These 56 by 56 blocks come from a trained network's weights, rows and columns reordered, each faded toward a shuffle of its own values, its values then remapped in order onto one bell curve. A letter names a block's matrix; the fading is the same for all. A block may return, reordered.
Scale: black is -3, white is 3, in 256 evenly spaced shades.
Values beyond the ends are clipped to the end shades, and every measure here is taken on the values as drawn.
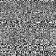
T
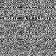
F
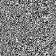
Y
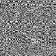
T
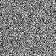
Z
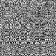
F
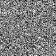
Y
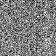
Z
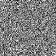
Y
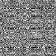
F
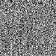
Y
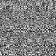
T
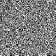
Y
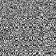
T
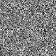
Y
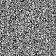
Z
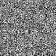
Z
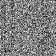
Z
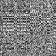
F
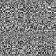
T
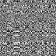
T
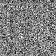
Z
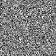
Y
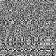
T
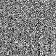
Z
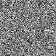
Y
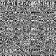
T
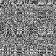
F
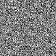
Y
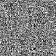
Y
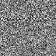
Y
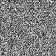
Z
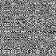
T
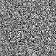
Y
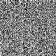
Z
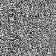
Y
